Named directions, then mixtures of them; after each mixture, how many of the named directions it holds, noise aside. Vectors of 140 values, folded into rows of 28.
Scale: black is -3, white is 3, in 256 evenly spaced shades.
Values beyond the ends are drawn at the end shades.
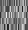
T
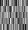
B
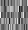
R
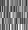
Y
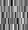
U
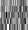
two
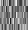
one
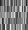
four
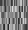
four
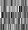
four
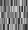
four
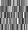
three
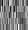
four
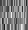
three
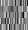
three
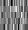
three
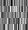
three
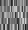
three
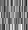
three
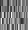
four
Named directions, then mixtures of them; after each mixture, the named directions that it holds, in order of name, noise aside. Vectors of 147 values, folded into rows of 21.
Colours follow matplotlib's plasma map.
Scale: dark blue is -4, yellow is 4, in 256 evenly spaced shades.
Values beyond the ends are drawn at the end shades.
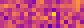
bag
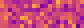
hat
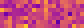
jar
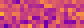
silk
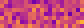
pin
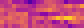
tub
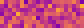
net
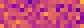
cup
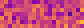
pin.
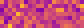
net.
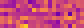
jar, pin, tub.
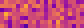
jar.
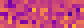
jar, pin.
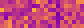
bag, jar.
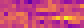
tub.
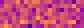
net, pin, silk.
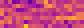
jar, silk, tub.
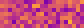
bag, hat.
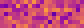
bag, hat, jar.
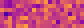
jar.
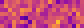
hat, jar, net.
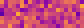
net.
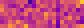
bag, cup, jar.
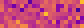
cup, jar.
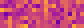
jar.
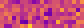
pin, silk.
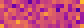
cup.
